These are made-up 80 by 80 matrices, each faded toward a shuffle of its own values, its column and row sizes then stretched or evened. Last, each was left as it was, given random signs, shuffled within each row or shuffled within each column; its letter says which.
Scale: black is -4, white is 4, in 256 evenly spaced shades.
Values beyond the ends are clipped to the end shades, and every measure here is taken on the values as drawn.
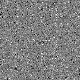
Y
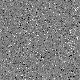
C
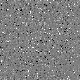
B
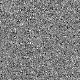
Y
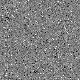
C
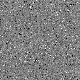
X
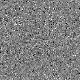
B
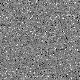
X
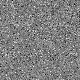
X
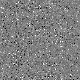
Y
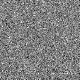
Y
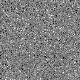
C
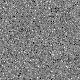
X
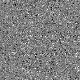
Y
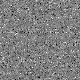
X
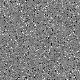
C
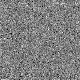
X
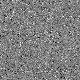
X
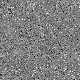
X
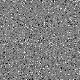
B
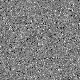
X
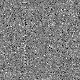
Y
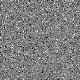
B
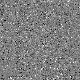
Y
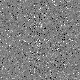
C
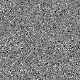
Y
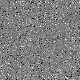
Y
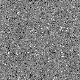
Y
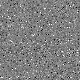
X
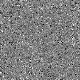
Y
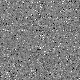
X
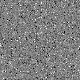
Y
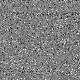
X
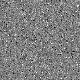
C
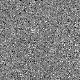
Y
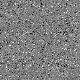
Y
